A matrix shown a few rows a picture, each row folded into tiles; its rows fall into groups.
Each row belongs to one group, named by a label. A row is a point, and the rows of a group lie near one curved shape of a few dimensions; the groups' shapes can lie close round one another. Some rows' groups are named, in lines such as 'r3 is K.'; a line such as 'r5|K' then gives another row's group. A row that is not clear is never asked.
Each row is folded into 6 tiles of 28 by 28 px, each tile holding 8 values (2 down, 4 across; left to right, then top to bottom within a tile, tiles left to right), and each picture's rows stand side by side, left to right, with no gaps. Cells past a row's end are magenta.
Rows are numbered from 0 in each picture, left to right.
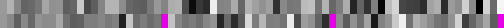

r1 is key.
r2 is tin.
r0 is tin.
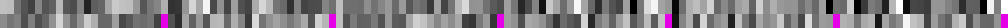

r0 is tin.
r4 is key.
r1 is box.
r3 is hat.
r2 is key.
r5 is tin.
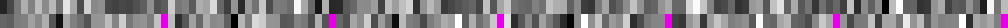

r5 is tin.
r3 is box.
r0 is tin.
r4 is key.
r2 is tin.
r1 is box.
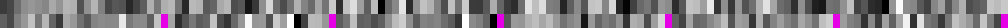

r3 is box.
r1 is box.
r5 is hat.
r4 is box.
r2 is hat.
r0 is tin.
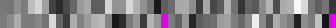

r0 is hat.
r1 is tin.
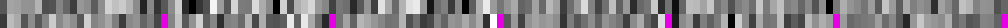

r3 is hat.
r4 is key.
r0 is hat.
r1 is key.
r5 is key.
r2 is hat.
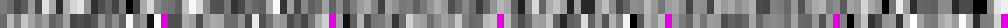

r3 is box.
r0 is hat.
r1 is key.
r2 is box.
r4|hat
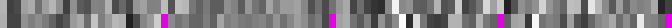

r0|box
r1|hat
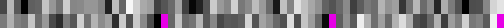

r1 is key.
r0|key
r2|tin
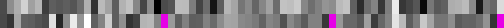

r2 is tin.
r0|key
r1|hat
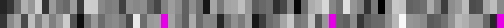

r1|hat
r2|hat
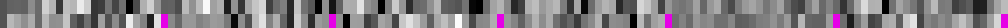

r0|hat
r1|box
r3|box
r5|box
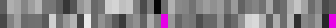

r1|key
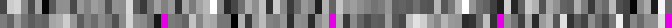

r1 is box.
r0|hat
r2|key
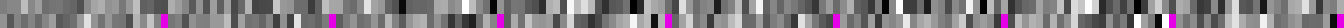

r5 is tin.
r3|hat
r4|hat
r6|hat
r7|tin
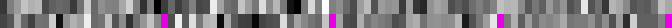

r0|key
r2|box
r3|tin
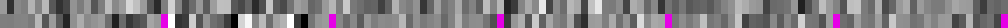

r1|box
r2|hat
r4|hat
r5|hat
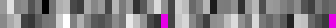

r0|hat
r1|hat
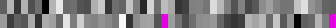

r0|tin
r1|box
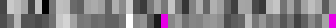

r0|hat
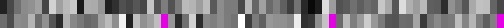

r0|tin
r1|box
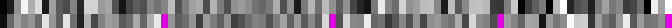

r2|key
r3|tin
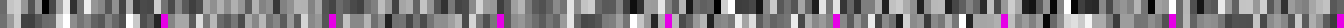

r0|hat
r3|hat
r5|tin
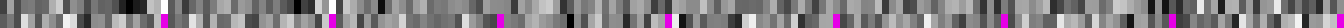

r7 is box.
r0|tin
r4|box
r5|hat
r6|hat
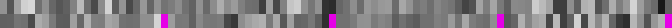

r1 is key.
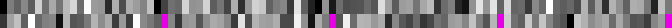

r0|key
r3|box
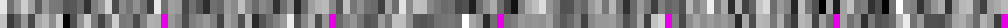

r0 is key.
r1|hat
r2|hat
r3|box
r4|box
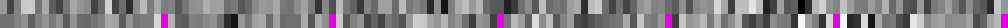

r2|key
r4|hat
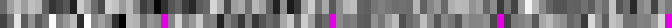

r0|hat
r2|tin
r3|key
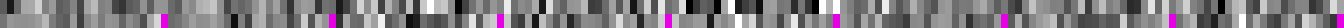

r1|box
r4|tin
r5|hat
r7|hat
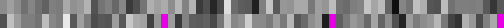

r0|hat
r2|hat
